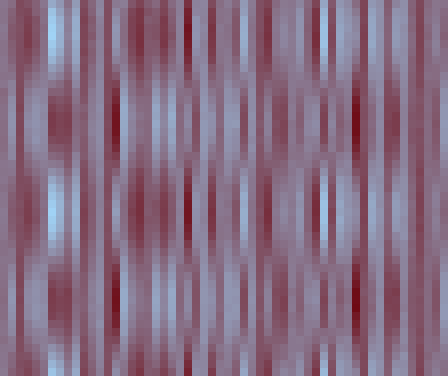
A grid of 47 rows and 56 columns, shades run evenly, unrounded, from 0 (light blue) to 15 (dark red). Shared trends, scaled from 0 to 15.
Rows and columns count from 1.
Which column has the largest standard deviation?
7
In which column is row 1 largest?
24
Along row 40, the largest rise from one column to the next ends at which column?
45
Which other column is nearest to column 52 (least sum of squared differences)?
35
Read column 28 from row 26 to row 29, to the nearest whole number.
7 7 7 7
